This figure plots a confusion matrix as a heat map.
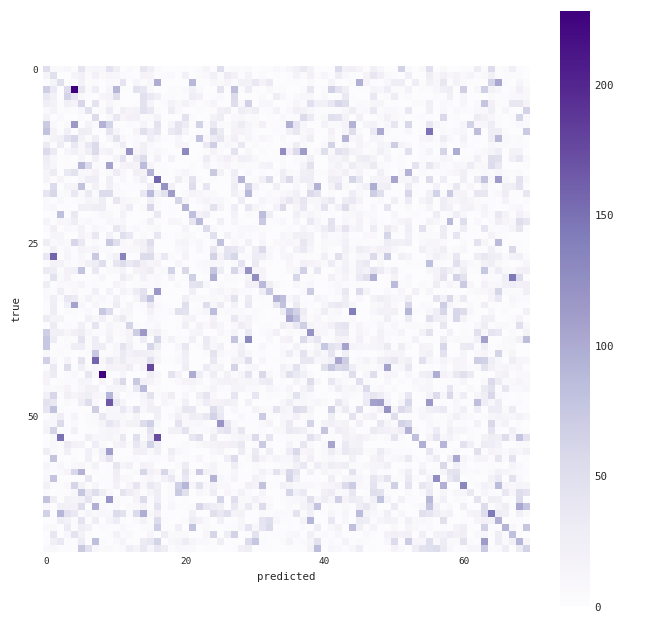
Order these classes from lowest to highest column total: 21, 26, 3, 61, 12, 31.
61, 26, 12, 3, 21, 31
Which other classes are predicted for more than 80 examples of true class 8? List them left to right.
4, 35, 44
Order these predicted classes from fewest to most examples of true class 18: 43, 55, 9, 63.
43, 55, 63, 9
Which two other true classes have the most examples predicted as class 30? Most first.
68, 53
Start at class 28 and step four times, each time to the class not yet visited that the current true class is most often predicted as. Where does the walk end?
47
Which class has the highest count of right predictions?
16
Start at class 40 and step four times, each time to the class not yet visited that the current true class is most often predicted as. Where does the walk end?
1
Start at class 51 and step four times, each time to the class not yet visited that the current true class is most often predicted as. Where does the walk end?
14
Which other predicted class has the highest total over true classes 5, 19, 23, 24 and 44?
8
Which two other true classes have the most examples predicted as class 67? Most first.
30, 26
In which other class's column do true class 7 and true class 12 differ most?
34
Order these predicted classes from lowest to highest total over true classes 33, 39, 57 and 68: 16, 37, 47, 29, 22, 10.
22, 47, 10, 37, 16, 29
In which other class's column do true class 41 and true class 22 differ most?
58
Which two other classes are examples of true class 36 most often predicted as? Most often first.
35, 59
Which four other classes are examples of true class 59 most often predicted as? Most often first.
56, 24, 1, 35
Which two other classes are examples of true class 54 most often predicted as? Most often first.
41, 57
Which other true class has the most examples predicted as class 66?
53
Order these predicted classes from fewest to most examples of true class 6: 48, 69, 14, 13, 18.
48, 13, 18, 14, 69
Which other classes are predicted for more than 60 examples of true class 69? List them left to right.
5, 39, 63
